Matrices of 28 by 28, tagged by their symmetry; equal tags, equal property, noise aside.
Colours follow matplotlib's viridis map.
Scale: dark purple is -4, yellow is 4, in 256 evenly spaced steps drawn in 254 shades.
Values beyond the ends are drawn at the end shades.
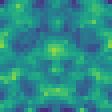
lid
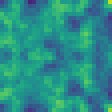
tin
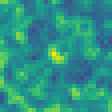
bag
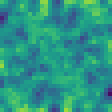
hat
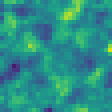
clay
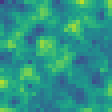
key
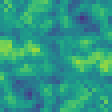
hat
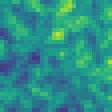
clay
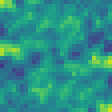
hat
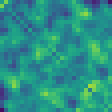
key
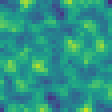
hat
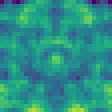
lid
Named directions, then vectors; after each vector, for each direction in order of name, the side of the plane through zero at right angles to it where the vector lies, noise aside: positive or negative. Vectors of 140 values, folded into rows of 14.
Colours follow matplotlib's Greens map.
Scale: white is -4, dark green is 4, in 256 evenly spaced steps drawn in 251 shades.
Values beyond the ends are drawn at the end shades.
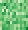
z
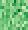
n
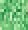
positive, positive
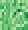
positive, positive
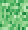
positive, negative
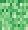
negative, negative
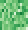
negative, negative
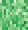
negative, positive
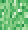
negative, negative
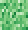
positive, positive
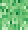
positive, negative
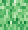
negative, positive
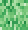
negative, positive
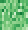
negative, negative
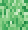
negative, positive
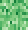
positive, negative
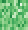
negative, negative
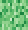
negative, negative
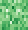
negative, positive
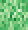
negative, negative
